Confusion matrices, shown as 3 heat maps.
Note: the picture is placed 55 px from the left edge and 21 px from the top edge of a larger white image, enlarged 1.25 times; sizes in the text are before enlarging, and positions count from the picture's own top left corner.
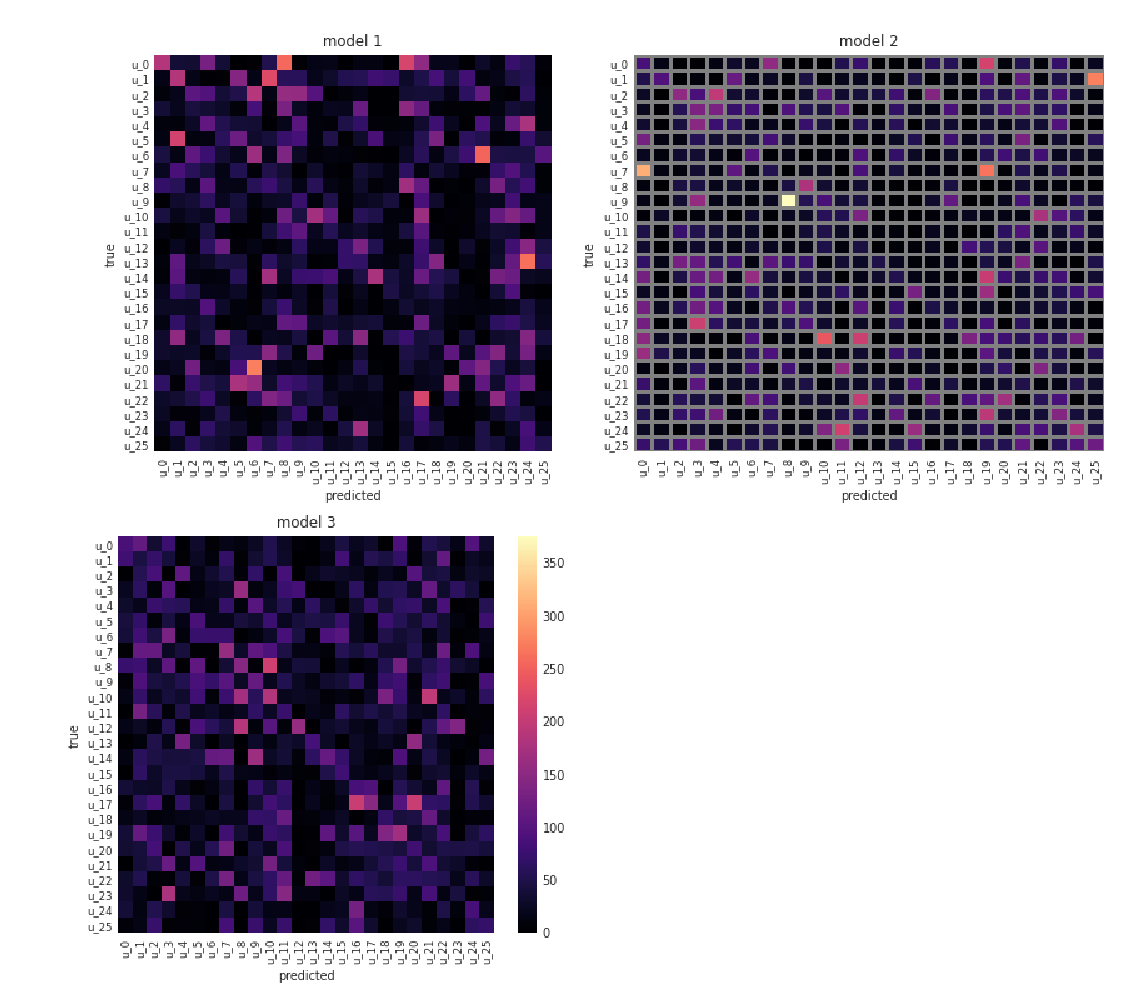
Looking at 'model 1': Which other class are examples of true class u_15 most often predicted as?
u_23
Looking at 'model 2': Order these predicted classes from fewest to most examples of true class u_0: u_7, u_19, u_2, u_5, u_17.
u_2, u_5, u_17, u_7, u_19
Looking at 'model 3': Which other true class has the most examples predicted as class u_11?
u_23
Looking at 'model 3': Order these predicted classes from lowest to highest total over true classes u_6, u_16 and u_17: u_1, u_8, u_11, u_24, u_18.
u_8, u_18, u_24, u_1, u_11
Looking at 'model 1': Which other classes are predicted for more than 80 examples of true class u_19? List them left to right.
u_7, u_10, u_21, u_22, u_24
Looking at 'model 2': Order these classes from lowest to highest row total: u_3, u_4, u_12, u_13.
u_12, u_4, u_13, u_3
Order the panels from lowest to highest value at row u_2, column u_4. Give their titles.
model 1, model 3, model 2
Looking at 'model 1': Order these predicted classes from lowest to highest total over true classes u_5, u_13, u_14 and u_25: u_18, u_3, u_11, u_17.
u_3, u_11, u_17, u_18
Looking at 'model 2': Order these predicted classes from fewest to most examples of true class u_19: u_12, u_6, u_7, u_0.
u_12, u_6, u_7, u_0
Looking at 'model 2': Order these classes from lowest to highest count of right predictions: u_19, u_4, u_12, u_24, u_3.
u_12, u_4, u_19, u_3, u_24
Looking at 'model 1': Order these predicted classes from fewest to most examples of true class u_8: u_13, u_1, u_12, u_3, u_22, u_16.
u_12, u_13, u_1, u_3, u_22, u_16
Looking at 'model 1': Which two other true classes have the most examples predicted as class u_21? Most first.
u_6, u_20
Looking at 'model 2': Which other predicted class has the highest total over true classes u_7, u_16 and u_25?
u_0
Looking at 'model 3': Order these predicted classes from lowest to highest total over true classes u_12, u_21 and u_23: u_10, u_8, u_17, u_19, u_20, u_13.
u_13, u_20, u_17, u_19, u_10, u_8
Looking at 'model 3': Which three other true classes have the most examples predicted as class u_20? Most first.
u_17, u_13, u_2
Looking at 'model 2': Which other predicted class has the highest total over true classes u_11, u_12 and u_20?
u_22
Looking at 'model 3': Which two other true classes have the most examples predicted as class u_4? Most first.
u_13, u_2
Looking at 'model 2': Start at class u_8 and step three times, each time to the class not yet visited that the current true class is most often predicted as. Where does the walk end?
u_4
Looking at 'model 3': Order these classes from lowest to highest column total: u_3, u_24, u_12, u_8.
u_12, u_24, u_8, u_3
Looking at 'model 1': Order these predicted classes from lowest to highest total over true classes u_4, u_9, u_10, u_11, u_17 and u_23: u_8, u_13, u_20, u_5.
u_20, u_5, u_13, u_8
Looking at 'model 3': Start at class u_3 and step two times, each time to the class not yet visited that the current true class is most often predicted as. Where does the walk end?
u_10
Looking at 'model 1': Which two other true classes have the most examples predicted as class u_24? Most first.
u_13, u_4
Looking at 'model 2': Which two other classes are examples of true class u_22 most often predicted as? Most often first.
u_12, u_20
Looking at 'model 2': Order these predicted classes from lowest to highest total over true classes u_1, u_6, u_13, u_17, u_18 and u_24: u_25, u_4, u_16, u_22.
u_16, u_4, u_22, u_25
